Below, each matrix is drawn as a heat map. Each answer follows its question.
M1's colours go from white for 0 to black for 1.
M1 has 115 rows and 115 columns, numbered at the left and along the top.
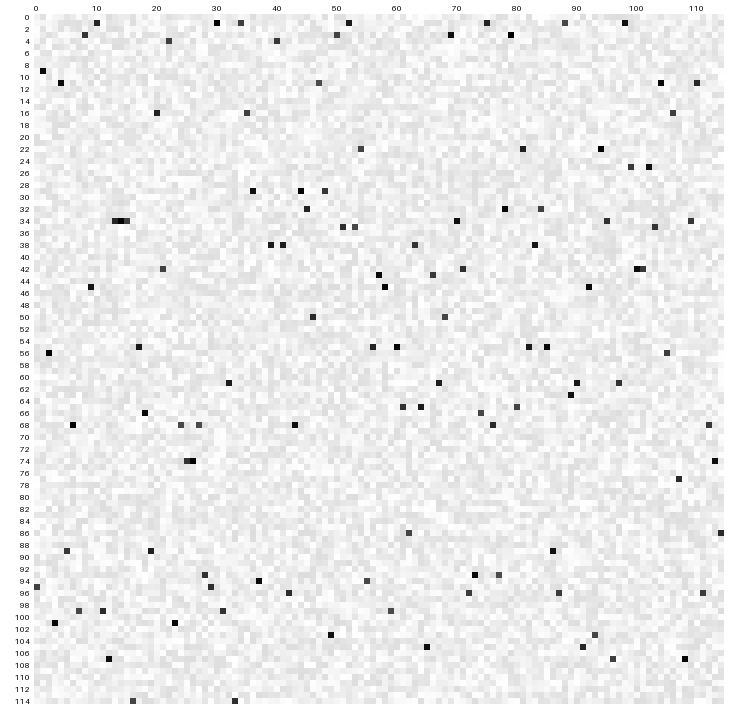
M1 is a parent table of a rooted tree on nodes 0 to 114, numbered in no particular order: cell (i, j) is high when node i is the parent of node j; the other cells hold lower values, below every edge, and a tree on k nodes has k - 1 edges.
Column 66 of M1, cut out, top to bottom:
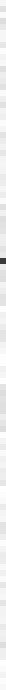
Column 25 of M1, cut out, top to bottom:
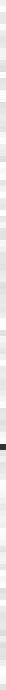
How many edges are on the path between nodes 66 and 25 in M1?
2
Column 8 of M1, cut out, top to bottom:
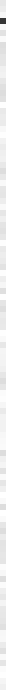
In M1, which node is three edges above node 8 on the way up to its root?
42
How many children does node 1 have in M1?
7
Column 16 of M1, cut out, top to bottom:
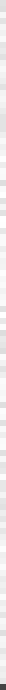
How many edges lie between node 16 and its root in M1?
5
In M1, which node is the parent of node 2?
56
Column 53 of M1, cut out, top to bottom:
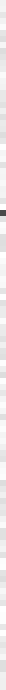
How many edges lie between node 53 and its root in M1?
7
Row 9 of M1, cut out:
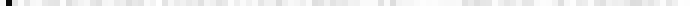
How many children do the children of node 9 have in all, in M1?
7
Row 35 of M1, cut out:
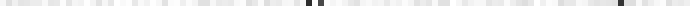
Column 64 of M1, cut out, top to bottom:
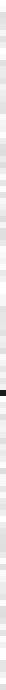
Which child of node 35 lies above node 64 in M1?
103
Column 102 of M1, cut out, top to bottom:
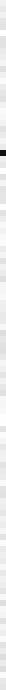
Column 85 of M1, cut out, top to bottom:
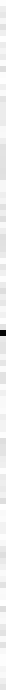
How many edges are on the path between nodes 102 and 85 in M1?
8
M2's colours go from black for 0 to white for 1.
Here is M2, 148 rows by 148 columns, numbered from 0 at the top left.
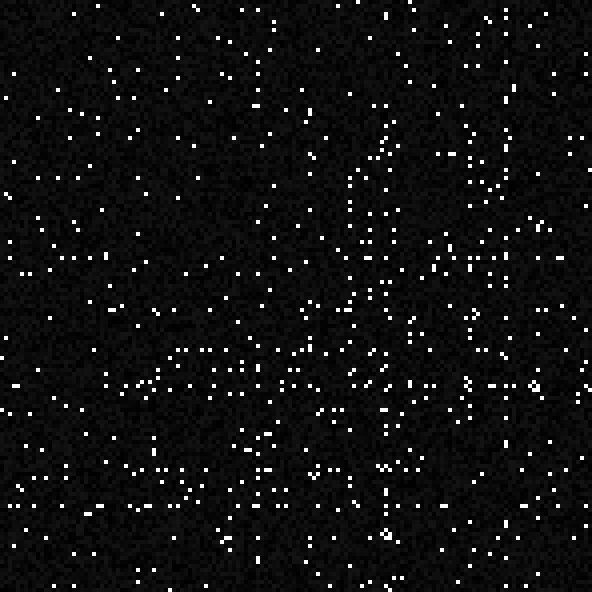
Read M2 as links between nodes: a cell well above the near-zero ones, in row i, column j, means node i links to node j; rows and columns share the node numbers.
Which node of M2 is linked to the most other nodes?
node 126
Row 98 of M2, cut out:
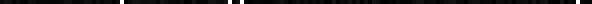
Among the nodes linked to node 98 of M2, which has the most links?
node 57
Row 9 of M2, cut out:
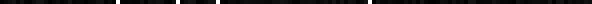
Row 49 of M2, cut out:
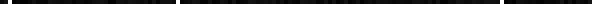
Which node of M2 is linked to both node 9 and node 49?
node 44
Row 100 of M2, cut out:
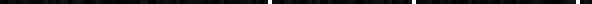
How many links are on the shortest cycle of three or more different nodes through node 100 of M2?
5
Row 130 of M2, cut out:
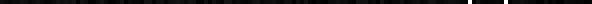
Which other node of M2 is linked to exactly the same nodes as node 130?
node 104
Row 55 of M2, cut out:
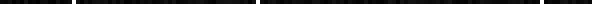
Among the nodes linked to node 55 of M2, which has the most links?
node 64
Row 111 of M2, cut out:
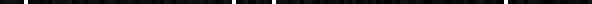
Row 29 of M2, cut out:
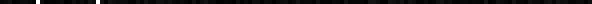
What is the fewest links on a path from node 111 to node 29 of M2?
3
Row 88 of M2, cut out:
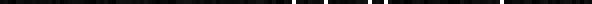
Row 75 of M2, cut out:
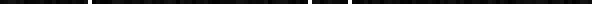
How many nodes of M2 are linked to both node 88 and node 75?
0
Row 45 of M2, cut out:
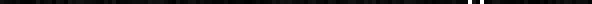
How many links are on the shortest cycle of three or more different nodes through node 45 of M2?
6
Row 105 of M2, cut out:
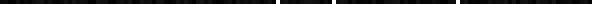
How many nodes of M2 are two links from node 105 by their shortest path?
5
